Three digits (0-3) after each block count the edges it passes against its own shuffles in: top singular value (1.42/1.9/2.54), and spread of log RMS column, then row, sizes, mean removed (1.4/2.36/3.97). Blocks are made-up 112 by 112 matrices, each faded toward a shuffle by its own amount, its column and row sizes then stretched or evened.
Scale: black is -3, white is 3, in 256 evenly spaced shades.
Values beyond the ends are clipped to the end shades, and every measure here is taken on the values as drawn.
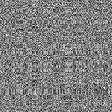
3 0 0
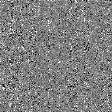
0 2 1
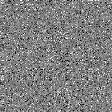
2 0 1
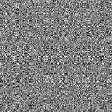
3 1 2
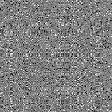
3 1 0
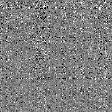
0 2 2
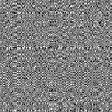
3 1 2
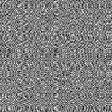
3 1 0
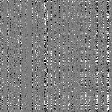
3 3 1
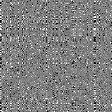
3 2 1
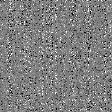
1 2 1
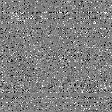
2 1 2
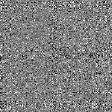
1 2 2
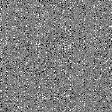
0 2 1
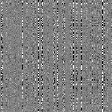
3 3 1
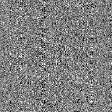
2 2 1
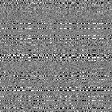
3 1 3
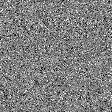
0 0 1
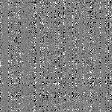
0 3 2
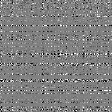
2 2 3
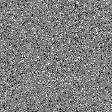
0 1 0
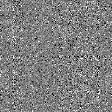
1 2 1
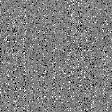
1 2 1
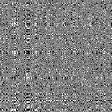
3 2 2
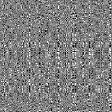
3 2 1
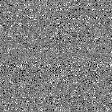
1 1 2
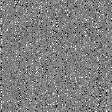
0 2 0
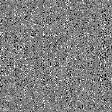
1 2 1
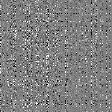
1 3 2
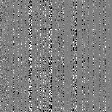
1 3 1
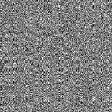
3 2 0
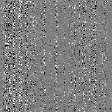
1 3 1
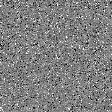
1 1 0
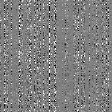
1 3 1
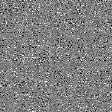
0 1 2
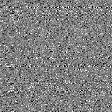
2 0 2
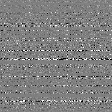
2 1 3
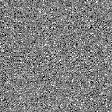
2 1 1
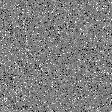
0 0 0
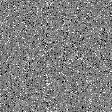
1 1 0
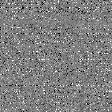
1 1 2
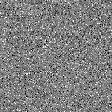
2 0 0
